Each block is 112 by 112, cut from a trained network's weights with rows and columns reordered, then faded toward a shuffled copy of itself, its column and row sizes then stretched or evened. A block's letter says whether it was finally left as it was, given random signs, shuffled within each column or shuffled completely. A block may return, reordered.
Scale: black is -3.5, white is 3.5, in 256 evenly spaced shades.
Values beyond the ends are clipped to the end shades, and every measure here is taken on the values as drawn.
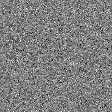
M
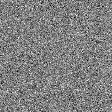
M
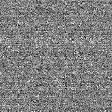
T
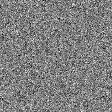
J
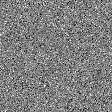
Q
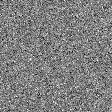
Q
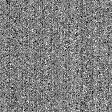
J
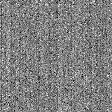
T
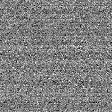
T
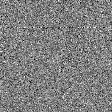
M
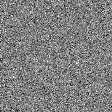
J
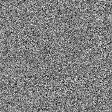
M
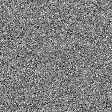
J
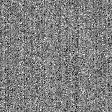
J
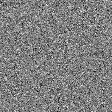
J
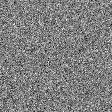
Q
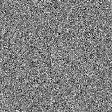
T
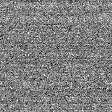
T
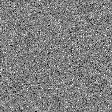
M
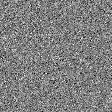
M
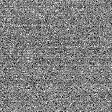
T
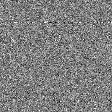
M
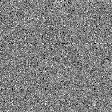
T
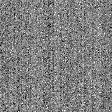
T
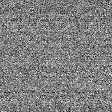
T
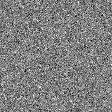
J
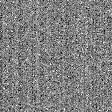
J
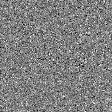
M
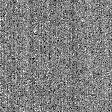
J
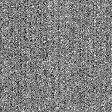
T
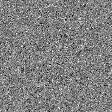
M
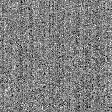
T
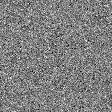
Q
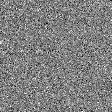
M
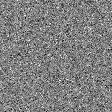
Q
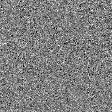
M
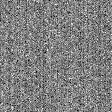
J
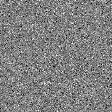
M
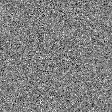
M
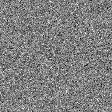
J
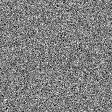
Q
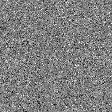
M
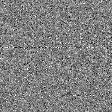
M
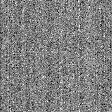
J
